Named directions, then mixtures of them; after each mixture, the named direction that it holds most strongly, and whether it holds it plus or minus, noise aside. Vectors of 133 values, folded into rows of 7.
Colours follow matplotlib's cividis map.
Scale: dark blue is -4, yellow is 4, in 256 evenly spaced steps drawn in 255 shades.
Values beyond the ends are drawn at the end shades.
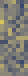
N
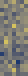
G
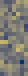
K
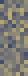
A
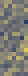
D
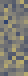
D, minus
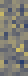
K, plus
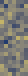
N, plus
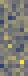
K, minus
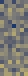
A, plus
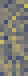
K, plus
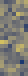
K, plus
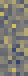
G, plus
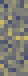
N, plus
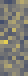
N, minus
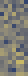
G, minus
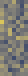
N, plus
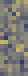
K, plus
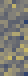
D, plus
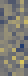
N, minus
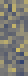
K, plus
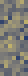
A, minus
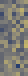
A, plus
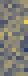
D, minus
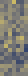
N, plus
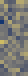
N, minus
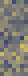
D, plus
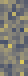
K, minus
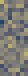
A, minus
